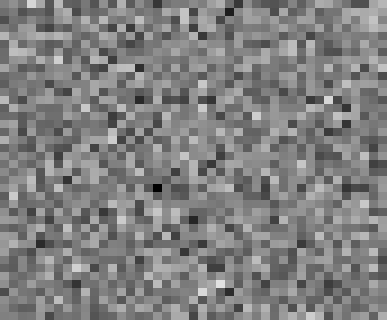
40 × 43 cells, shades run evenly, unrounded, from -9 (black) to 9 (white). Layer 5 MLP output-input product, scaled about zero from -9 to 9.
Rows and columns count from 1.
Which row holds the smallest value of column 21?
32
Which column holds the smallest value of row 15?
13
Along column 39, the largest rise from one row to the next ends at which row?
15
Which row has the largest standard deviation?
24
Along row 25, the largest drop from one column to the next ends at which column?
3
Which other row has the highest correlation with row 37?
14
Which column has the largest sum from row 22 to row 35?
36
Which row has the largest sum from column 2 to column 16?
5
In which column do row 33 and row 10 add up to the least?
43
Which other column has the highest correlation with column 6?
22
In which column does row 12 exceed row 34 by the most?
11
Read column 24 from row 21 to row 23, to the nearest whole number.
-5 2 0
